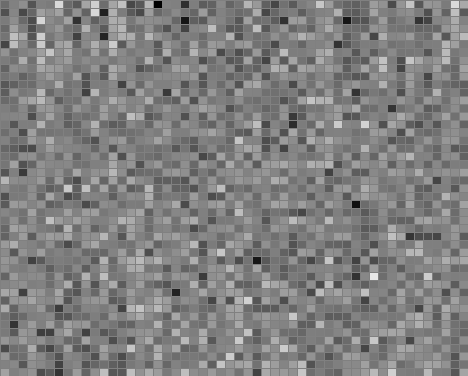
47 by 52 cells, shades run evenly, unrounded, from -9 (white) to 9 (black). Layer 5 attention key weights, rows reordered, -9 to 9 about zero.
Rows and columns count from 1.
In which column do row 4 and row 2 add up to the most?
12
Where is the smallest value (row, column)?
35, 42
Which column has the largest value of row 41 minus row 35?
2
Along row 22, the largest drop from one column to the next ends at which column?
4
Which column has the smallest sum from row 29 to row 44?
16
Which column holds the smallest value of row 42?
28
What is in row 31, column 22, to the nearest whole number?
-4
